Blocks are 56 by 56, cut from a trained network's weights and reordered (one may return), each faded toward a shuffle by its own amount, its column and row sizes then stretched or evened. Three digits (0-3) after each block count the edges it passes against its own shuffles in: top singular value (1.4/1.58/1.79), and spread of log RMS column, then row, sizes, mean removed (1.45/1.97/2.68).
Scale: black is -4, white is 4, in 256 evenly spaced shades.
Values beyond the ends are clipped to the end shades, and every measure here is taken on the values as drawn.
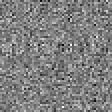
2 1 1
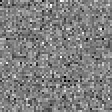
0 1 2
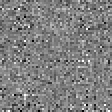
0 1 2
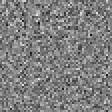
2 1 0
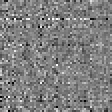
3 2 2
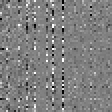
3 3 1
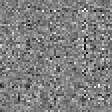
2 2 2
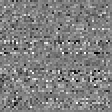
0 1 3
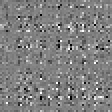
0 3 3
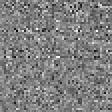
2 1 2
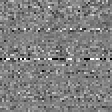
3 0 3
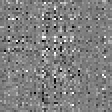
1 3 2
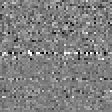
2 0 3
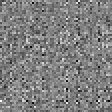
2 2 2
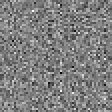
3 2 0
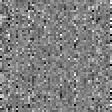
1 3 0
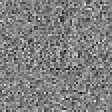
0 0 1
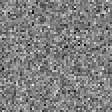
0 0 0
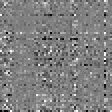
1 3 3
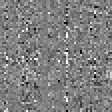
1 3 1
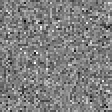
0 1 0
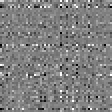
3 2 3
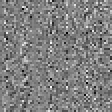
2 3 0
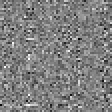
1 2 1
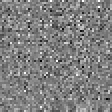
1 2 2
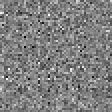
0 1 1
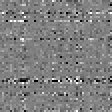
1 2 3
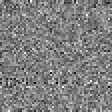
2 0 1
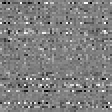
1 1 3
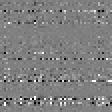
3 1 3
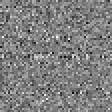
1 1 2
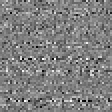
2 0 3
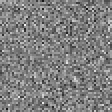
2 1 0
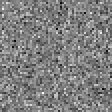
0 0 1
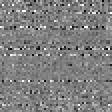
0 0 3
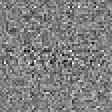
2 1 2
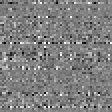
3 1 3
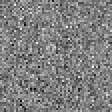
1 1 0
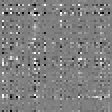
2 3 3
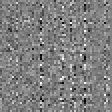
2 3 1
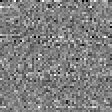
0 0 2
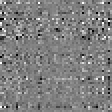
2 2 3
